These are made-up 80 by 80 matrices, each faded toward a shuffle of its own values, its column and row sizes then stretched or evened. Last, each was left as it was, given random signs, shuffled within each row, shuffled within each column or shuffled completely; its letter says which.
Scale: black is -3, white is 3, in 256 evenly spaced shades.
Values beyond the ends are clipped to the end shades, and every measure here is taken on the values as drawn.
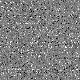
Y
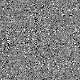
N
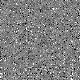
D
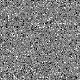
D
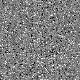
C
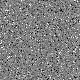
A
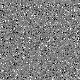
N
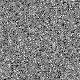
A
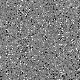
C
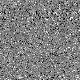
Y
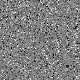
C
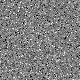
A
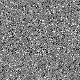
Y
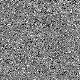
Y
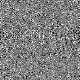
D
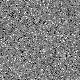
A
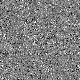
Y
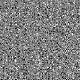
D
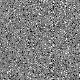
C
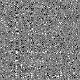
D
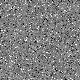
A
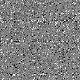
D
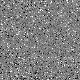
Y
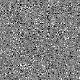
D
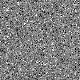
C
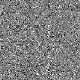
D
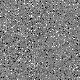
C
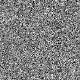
C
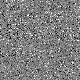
Y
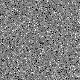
A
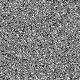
Y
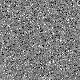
A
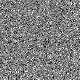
C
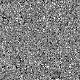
N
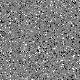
N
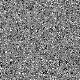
N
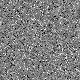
A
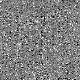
N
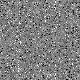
C
